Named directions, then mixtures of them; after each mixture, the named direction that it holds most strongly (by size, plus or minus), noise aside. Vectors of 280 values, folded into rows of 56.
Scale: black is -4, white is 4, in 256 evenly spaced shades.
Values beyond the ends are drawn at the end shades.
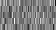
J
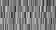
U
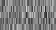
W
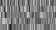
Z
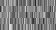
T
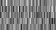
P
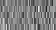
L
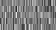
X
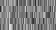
T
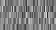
W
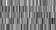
P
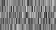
W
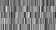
U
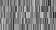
X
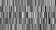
W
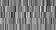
U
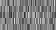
J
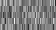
J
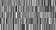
X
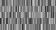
X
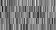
T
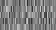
W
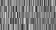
X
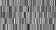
J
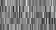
P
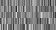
X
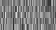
X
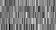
T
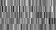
P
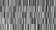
L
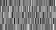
J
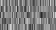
Z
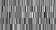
W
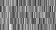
T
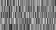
J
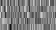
Z
